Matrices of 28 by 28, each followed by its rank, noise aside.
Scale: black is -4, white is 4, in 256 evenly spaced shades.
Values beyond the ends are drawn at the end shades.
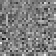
four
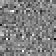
seven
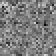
seven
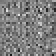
four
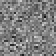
six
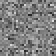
five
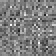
five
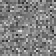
six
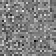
seven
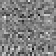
five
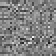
six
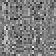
six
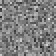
seven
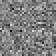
seven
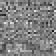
four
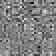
six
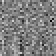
six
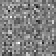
four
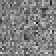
seven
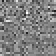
seven
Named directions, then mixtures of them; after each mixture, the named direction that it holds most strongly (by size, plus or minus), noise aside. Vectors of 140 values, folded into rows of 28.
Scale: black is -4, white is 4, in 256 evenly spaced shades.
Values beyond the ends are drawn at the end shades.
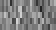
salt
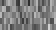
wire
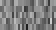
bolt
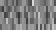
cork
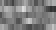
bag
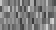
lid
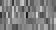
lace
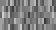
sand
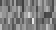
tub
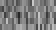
cork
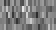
lace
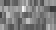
bag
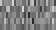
tub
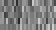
cork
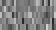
bolt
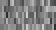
bolt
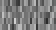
sand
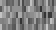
lid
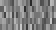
bolt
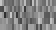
cork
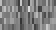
lid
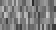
cork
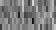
tub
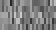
salt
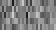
lace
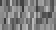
tub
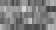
bag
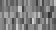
salt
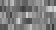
bag
